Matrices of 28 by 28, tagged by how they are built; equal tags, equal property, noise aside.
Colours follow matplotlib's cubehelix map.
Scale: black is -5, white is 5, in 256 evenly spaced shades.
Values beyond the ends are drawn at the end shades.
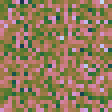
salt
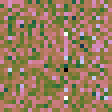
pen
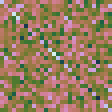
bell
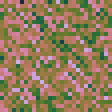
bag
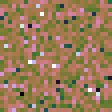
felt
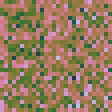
salt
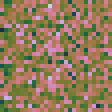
salt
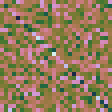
bell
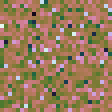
felt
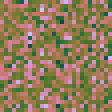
salt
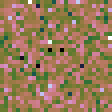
felt
